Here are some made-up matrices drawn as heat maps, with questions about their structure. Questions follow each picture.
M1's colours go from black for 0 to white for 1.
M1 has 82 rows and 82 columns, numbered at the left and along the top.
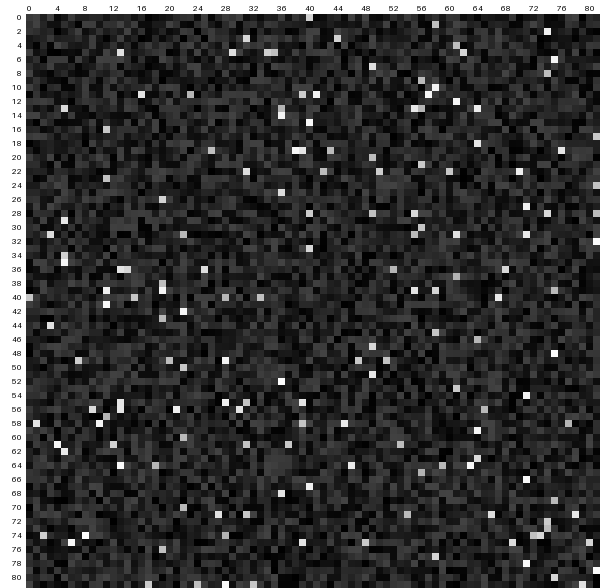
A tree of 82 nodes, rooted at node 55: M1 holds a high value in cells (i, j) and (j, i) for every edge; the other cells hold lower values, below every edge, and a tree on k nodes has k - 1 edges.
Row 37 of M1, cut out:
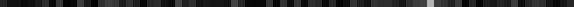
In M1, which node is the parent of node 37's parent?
31
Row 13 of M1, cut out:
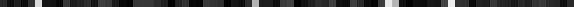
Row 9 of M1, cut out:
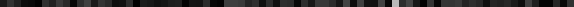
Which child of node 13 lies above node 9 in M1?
56
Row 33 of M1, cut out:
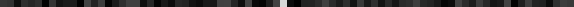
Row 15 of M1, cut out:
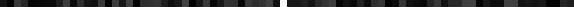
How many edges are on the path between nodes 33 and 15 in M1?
2
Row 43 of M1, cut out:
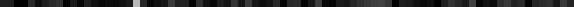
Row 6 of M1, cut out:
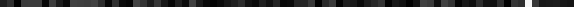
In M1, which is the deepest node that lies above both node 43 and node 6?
39
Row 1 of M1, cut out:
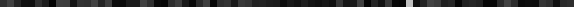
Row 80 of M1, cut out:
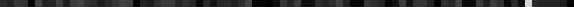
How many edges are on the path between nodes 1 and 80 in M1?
4
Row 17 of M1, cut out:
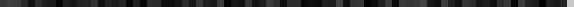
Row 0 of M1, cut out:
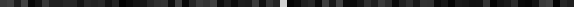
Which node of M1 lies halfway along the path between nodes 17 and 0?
28
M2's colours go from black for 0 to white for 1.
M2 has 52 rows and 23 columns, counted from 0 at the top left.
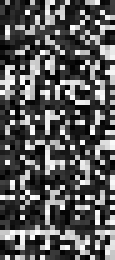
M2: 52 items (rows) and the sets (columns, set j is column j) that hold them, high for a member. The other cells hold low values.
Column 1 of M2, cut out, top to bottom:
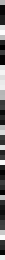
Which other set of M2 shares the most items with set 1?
6
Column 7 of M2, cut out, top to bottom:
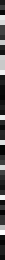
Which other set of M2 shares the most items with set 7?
10
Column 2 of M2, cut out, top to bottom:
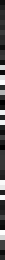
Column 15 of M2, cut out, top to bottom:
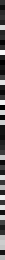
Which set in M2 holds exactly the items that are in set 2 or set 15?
4
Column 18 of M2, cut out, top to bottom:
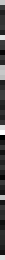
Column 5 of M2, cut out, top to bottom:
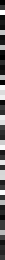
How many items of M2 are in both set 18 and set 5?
1
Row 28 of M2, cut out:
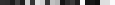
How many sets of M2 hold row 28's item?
9
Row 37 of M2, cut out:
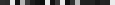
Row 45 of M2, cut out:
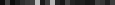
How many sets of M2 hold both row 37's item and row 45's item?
0
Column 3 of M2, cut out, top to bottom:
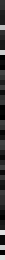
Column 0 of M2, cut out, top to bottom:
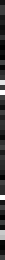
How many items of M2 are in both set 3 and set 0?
1
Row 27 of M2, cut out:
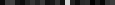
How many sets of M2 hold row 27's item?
1
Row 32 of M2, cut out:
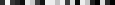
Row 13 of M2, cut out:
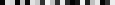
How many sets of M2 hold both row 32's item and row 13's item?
6
